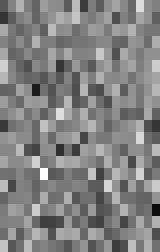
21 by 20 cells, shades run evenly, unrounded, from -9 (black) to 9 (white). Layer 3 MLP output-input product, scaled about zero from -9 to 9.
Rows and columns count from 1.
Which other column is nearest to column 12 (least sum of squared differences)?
16
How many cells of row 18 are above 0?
9
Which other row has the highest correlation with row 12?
1
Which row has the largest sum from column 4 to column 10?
14
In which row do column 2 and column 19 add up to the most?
20
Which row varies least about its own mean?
4
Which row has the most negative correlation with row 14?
13
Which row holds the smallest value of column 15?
21
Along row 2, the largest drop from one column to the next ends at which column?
15
